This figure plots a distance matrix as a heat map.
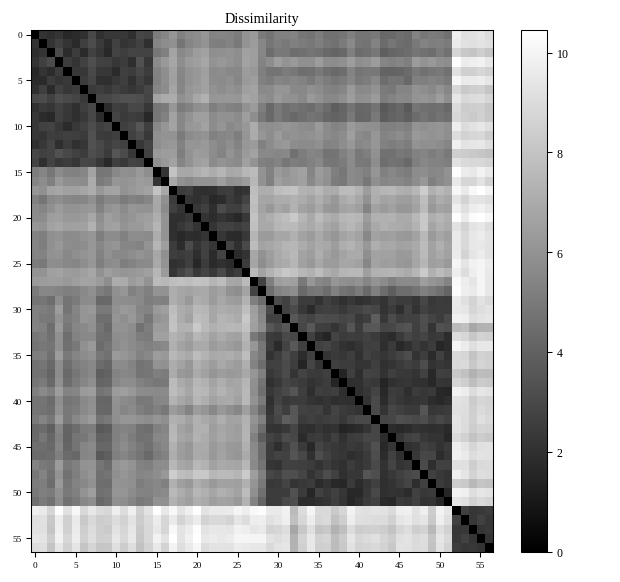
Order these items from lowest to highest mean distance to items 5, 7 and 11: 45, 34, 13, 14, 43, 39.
14, 13, 43, 45, 34, 39
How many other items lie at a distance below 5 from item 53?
4
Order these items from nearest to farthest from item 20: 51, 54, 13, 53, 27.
13, 51, 27, 53, 54
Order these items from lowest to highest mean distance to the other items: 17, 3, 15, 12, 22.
12, 3, 22, 15, 17
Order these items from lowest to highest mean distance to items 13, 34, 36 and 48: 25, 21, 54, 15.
15, 25, 21, 54
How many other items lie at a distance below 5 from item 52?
4
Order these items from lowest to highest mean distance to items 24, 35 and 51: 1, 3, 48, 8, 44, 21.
44, 48, 8, 1, 21, 3
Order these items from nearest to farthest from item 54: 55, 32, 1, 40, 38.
55, 32, 38, 40, 1
